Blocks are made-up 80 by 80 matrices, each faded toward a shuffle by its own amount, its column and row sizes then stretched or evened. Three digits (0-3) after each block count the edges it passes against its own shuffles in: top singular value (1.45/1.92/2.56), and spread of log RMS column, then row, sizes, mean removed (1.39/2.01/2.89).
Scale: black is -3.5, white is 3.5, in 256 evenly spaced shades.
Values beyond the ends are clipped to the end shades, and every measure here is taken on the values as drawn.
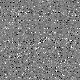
1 0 2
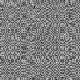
3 1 1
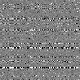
3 0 3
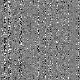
1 3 0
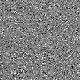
2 0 0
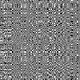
3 3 2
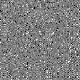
2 1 0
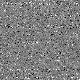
0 0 2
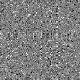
2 1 0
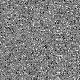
1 0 0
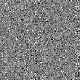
1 1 1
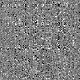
2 2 1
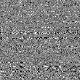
1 0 3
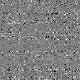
1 2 3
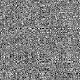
2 1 2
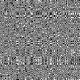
3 2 2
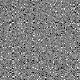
2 2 1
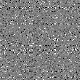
2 0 2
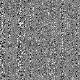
0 3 0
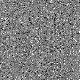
1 1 1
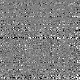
1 2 3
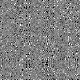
2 2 1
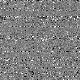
0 1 3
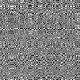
3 0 3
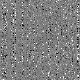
1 3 0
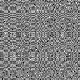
3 0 1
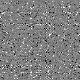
1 1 2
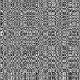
3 3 2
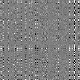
3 3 2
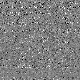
0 1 2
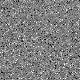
0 0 1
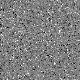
0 1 0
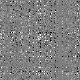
0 3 2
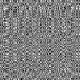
3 2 2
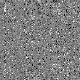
1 2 0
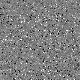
0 0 1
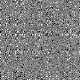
2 2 2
